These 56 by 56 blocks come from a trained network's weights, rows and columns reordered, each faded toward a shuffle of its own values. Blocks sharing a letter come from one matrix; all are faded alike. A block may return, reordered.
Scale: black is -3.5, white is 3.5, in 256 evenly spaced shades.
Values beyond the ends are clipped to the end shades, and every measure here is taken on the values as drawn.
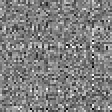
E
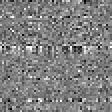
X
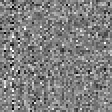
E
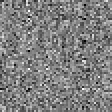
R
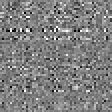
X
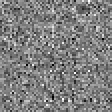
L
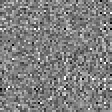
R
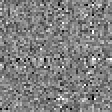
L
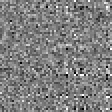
R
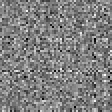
E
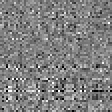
X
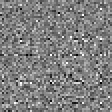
R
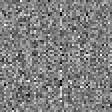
E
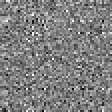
R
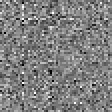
E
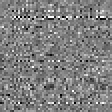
X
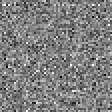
L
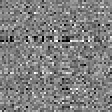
X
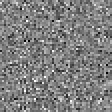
L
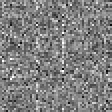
R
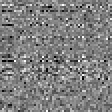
X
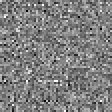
L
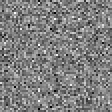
R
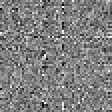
E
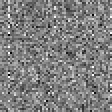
R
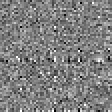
R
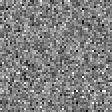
L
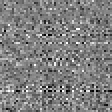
X
